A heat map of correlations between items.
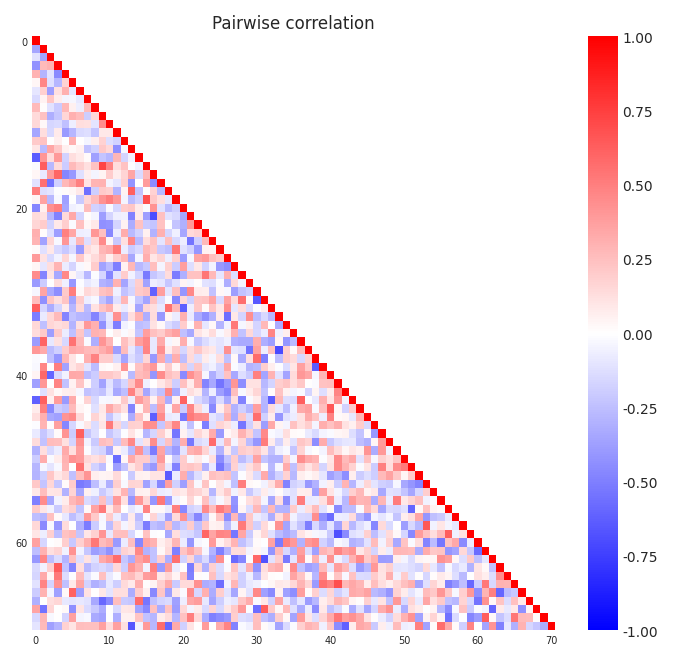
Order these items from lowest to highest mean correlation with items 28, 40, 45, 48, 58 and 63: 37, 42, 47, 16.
16, 37, 42, 47
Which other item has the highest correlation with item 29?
33
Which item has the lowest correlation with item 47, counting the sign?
19
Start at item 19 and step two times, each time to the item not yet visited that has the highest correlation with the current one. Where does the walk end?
9
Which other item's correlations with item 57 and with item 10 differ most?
40
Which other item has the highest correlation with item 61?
69
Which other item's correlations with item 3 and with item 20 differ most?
63
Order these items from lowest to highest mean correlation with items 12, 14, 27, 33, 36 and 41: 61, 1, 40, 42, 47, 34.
34, 47, 40, 42, 1, 61
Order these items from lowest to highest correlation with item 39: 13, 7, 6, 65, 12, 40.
7, 13, 6, 40, 12, 65
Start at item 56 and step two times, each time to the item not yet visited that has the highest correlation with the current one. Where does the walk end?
23
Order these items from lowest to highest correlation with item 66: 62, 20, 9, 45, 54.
20, 9, 54, 45, 62
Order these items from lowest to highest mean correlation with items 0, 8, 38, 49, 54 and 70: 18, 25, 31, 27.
18, 27, 31, 25
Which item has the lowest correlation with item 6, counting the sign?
53
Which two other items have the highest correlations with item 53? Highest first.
58, 28
